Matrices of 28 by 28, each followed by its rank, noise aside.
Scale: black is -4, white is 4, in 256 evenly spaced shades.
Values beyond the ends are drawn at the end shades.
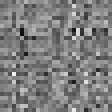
four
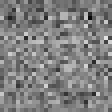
five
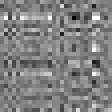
two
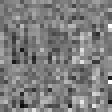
five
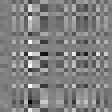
one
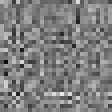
three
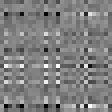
one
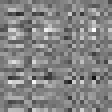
two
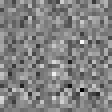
four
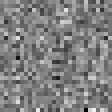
five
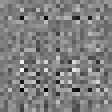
two
